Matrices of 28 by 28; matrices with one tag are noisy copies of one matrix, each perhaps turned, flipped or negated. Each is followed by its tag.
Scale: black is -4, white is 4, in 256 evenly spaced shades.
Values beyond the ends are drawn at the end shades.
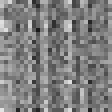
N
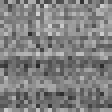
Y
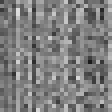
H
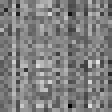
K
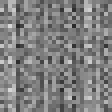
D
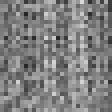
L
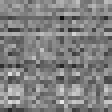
H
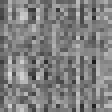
H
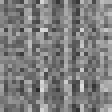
N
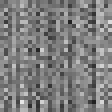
D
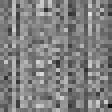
K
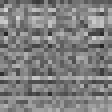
H
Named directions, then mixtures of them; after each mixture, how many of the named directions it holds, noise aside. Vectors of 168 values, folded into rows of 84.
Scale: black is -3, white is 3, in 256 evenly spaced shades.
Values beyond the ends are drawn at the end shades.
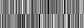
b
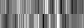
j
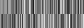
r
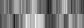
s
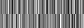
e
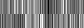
two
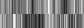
two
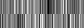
two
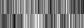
four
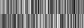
four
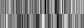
three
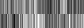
two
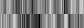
three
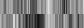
one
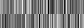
two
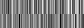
two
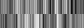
three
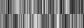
three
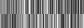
two
